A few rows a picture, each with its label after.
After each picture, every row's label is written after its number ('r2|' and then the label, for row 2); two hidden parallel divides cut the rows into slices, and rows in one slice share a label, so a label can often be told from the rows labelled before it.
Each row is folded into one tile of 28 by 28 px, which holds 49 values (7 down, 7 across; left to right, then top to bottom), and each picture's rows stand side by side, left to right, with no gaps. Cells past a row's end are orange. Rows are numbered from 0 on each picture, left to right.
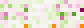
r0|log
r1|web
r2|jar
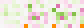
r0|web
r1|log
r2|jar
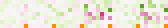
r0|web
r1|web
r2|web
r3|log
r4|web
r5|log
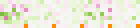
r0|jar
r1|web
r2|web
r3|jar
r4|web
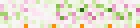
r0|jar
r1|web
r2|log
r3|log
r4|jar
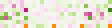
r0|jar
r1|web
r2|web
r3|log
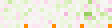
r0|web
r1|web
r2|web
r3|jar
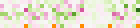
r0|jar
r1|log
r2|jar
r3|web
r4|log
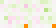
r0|web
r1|web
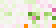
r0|web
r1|jar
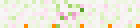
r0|web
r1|web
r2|log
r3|web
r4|web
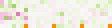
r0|log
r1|web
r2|web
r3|web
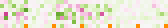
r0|log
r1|web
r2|jar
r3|log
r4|web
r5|web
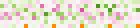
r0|log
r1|jar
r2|jar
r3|log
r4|log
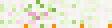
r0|web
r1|log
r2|web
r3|web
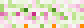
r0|log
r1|log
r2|jar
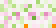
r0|log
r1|log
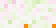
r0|web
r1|web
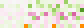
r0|web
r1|log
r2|log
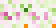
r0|log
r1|log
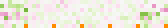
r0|log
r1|web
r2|web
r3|web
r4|web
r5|jar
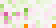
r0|log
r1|web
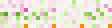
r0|jar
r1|jar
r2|web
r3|jar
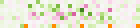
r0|web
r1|log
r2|log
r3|jar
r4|web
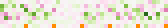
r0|log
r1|jar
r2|web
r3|jar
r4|log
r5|jar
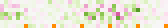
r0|jar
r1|web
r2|web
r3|jar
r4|log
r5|web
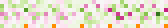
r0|log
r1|log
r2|log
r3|jar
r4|log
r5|jar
